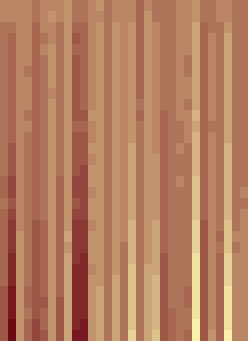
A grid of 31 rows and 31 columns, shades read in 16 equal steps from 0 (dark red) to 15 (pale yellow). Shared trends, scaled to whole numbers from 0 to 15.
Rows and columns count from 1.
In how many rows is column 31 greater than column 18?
23
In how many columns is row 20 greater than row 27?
12
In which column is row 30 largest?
25
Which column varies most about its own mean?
2
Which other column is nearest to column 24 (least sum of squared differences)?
4
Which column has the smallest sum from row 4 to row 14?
10
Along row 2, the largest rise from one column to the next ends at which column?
19
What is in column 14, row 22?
7
